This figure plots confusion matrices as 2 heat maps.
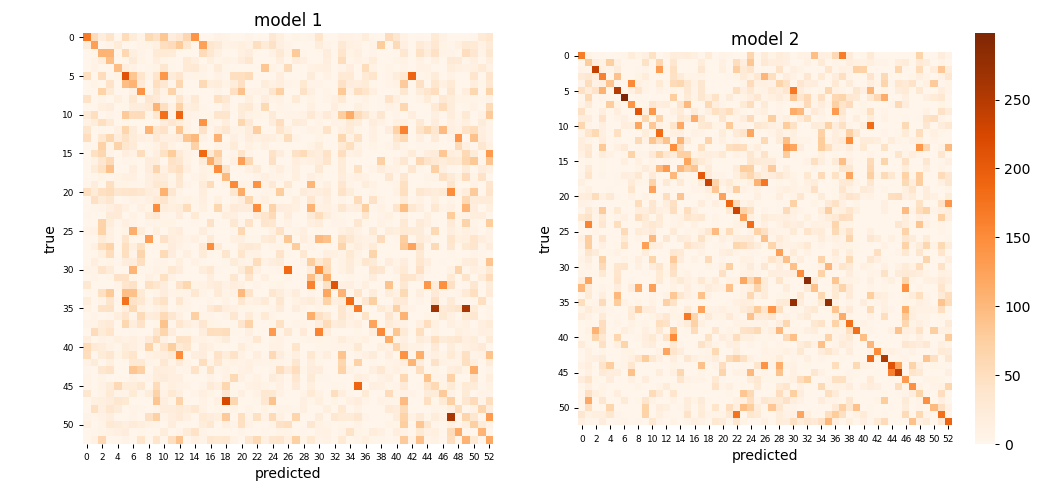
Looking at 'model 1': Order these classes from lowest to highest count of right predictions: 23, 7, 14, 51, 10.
23, 14, 51, 7, 10
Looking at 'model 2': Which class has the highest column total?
24
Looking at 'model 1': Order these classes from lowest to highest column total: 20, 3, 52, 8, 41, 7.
8, 7, 20, 3, 52, 41
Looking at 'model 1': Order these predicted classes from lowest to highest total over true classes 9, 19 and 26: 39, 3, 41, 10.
39, 3, 10, 41
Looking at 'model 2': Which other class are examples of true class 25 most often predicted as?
19
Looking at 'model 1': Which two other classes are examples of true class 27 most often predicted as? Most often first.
16, 42
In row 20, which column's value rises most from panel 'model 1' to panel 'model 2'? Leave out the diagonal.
14
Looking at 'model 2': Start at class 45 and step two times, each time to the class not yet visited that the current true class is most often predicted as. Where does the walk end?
26
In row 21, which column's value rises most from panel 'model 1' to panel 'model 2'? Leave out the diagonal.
52
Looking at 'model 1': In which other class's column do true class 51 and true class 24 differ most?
48
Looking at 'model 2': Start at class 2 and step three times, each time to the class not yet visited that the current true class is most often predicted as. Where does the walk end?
1
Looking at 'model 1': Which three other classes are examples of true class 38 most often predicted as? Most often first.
30, 24, 40
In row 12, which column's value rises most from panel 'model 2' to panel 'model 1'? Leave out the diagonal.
41
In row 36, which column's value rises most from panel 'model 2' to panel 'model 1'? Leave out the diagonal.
29
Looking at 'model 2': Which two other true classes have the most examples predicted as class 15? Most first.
37, 7
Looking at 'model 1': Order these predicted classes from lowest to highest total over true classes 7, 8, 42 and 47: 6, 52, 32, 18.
32, 6, 52, 18
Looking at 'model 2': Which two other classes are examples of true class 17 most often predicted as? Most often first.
38, 13
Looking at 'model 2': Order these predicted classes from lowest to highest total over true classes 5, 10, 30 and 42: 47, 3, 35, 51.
47, 51, 3, 35
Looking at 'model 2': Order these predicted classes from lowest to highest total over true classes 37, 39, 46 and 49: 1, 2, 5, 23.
5, 23, 2, 1
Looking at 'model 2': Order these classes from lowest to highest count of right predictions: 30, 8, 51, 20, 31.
30, 20, 31, 51, 8
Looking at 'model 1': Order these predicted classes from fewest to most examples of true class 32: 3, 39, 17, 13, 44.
3, 17, 13, 39, 44
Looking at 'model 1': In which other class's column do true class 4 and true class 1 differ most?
15
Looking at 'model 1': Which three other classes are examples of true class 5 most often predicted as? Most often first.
42, 10, 6
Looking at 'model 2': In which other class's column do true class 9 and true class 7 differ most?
16
